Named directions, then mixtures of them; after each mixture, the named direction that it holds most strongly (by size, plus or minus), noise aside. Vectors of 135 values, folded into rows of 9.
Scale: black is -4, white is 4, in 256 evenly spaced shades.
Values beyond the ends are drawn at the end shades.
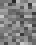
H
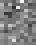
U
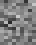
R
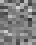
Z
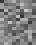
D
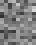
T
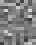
Z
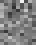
U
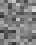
T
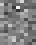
U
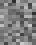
H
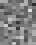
R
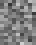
H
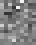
U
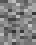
T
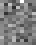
U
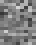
Z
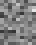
T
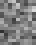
T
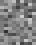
Z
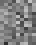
H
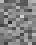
D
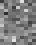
U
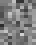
H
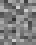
T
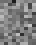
H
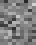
R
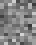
H
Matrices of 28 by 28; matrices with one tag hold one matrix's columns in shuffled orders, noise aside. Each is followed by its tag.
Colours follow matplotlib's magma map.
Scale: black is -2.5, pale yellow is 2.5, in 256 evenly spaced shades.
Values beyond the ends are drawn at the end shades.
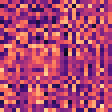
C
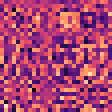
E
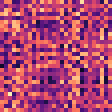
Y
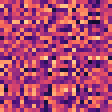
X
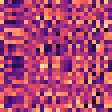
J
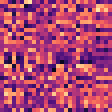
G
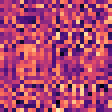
C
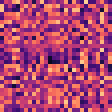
G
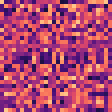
G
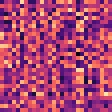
Y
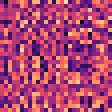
J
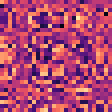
E
